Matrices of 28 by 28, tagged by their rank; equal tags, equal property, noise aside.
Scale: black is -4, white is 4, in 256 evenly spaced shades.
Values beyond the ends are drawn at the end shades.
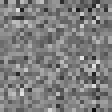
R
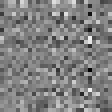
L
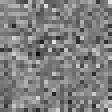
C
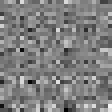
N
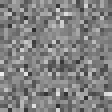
C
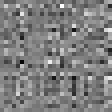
N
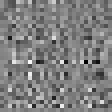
L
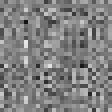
L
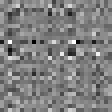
N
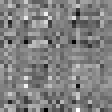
N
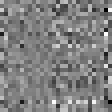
L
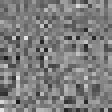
R
